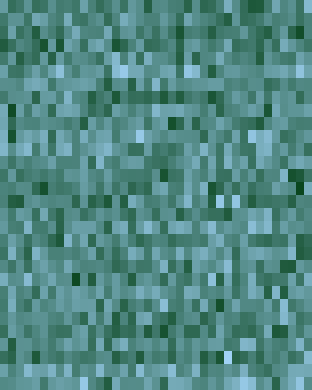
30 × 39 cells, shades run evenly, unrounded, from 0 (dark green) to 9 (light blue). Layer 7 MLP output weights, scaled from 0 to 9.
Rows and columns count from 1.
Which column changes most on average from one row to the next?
18
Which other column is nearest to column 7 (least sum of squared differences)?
25
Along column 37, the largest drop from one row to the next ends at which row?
21
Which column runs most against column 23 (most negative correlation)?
14
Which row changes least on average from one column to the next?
7
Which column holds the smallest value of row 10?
22
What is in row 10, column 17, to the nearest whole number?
5
